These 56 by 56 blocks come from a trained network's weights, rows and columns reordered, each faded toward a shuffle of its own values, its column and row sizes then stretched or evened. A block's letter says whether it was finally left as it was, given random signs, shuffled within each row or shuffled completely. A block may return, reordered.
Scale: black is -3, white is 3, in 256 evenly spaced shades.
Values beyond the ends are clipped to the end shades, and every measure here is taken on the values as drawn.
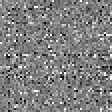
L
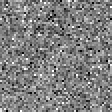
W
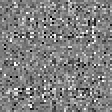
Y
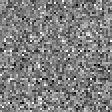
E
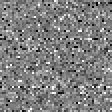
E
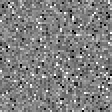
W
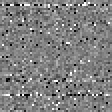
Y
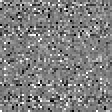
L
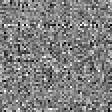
L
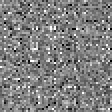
Y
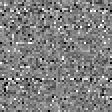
E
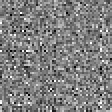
Y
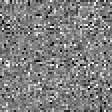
Y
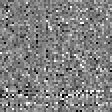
L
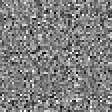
Y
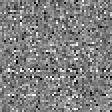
L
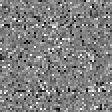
E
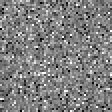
W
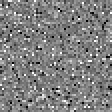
W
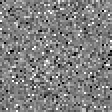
W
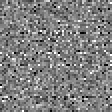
E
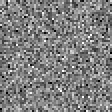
W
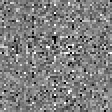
L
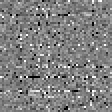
L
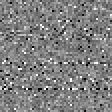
E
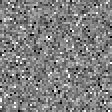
W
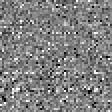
L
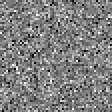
W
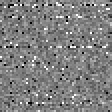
E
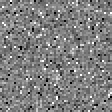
W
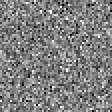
W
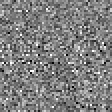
E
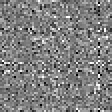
Y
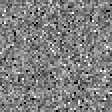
W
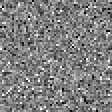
W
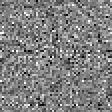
L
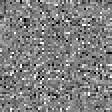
Y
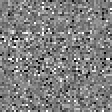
L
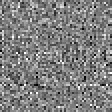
Y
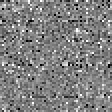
L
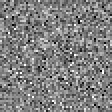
W
